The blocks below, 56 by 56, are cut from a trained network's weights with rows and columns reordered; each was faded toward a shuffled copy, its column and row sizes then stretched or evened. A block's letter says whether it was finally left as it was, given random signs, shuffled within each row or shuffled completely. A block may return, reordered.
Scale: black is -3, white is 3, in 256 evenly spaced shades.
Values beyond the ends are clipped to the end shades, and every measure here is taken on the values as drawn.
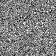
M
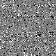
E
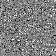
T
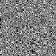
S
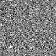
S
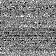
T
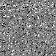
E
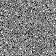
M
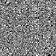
S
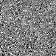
E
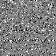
T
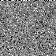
T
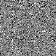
E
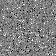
M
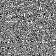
T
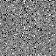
S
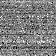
T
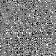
S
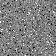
M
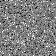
M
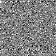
E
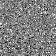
T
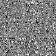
E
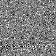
E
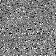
T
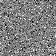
M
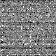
S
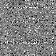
E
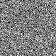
M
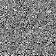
E
